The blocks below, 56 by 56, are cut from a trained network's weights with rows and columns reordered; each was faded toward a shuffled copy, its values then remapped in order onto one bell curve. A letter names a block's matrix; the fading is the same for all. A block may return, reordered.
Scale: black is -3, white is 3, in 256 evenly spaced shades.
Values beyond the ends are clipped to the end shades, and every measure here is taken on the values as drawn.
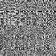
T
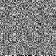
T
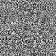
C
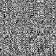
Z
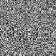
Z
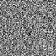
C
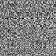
T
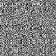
Z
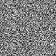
C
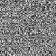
C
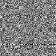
T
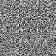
C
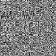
Z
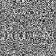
Z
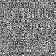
C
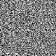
C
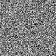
C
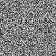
C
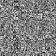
Z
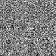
C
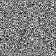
Z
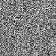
C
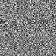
T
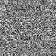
C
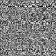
T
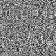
C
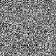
Z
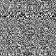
T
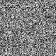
C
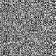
T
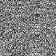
T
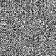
C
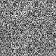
C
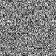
C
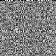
T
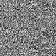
C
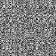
Z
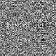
Z
